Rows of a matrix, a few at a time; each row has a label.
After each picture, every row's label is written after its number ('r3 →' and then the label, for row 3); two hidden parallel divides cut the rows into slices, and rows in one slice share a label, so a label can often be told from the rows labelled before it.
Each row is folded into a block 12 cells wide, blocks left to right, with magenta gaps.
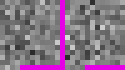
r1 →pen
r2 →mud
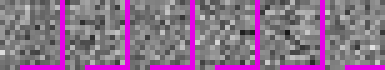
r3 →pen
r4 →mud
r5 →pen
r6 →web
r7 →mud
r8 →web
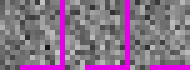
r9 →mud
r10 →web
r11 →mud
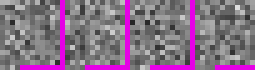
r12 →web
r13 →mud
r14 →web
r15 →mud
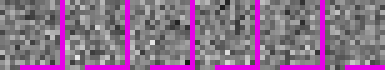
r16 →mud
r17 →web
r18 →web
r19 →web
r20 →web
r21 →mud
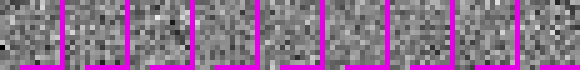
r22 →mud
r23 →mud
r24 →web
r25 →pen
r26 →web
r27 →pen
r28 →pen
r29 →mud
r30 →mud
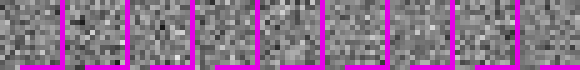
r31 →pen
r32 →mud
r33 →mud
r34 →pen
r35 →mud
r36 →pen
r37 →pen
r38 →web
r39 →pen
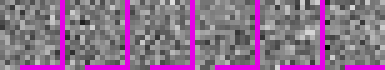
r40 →web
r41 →mud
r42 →mud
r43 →pen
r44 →mud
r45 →mud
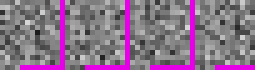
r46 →mud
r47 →mud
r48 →mud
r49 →web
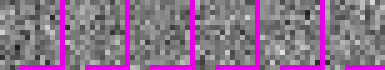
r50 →mud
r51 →pen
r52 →pen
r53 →web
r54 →web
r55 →web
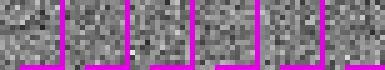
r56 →web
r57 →pen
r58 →mud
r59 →pen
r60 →web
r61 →web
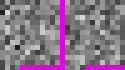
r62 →mud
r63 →web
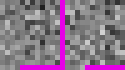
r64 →web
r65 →web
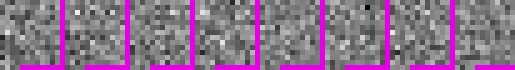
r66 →mud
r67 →mud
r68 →mud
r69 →mud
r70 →pen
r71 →web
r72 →mud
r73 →pen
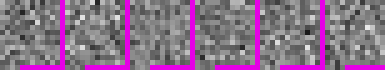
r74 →web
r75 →web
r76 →pen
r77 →pen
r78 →web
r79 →mud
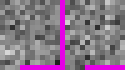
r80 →web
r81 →mud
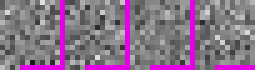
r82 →mud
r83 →mud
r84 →pen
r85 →mud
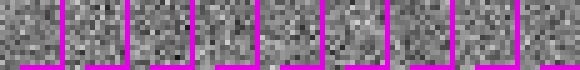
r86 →pen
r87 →web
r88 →web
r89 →web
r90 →web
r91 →mud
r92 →pen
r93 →pen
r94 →pen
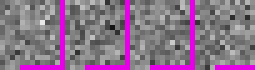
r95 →pen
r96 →web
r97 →pen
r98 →mud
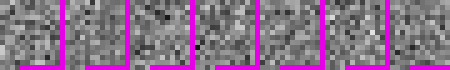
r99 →web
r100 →pen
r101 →mud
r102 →mud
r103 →pen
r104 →mud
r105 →mud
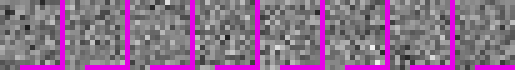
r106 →web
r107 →pen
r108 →pen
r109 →web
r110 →web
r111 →web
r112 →mud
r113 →pen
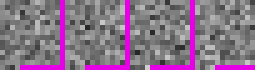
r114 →pen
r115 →pen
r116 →mud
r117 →web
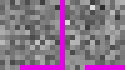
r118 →pen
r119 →mud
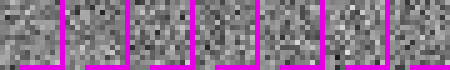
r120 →pen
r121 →web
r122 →mud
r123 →pen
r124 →web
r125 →mud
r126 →mud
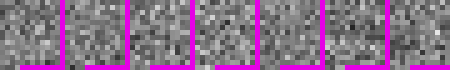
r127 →pen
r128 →pen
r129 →mud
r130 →web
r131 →pen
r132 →web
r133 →mud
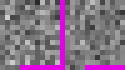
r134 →mud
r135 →pen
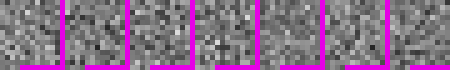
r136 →web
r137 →web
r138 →mud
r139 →web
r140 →pen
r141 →pen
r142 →pen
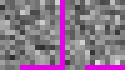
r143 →mud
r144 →web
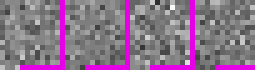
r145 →pen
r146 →pen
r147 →mud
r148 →pen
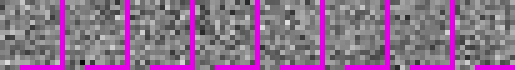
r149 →mud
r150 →web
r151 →web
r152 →web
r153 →mud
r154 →pen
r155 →pen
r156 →mud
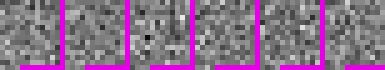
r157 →web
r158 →pen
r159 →web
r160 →web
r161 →mud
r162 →pen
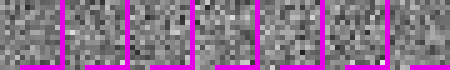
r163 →pen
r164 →mud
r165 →mud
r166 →web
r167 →web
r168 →mud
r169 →pen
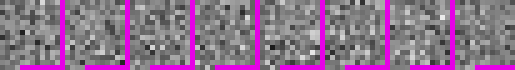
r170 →mud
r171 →web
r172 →mud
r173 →web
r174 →mud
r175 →mud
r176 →web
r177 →pen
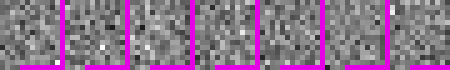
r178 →mud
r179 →web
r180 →web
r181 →mud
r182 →mud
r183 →pen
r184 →web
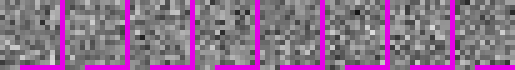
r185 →web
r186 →pen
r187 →mud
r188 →web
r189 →pen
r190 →mud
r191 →mud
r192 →mud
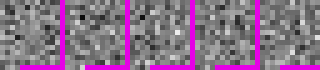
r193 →web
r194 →mud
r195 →mud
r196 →web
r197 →mud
